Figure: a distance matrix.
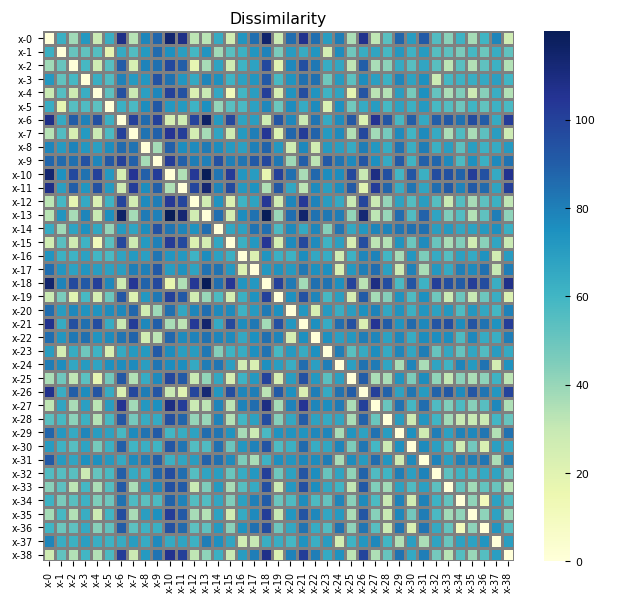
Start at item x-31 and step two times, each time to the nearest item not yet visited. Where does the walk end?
x-17
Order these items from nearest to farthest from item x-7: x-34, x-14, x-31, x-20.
x-34, x-14, x-31, x-20
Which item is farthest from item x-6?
x-13
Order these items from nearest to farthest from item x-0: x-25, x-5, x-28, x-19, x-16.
x-19, x-25, x-28, x-5, x-16
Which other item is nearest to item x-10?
x-18
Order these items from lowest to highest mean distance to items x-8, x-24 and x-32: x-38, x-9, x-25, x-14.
x-25, x-38, x-9, x-14
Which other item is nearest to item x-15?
x-4
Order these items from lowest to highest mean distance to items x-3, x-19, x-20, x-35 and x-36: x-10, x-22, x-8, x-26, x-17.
x-8, x-22, x-17, x-26, x-10
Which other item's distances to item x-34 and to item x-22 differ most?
x-36
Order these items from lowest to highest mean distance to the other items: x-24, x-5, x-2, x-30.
x-2, x-5, x-30, x-24
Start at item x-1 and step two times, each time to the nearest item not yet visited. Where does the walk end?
x-23
